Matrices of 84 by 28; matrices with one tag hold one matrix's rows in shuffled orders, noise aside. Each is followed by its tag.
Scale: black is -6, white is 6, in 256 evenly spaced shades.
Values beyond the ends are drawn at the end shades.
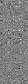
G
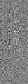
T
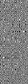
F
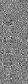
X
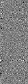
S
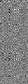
T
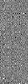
F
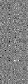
T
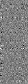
S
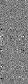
S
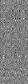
F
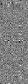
G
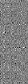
F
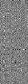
F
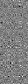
G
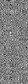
X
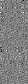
S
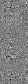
X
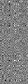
T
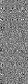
S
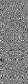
S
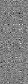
G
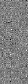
X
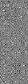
F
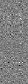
G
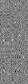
F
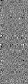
S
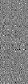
F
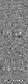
G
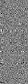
S
